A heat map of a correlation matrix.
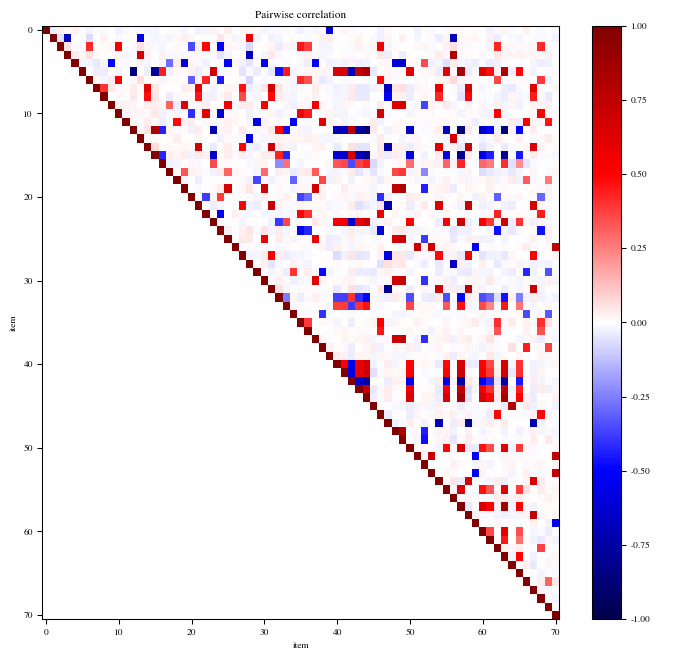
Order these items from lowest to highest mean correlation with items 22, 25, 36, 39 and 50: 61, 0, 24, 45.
24, 0, 45, 61
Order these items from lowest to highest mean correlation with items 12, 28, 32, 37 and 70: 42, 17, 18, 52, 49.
52, 18, 17, 49, 42
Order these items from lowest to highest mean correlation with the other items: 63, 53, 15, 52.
15, 52, 53, 63
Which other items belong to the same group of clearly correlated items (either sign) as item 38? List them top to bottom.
11, 18, 29, 34, 66, 69
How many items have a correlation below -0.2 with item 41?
4
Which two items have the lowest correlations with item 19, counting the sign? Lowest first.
4, 52
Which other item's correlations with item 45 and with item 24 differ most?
64
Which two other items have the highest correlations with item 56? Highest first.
3, 13
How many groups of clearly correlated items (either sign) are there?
9
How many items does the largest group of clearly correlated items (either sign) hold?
19
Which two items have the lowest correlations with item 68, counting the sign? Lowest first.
24, 20
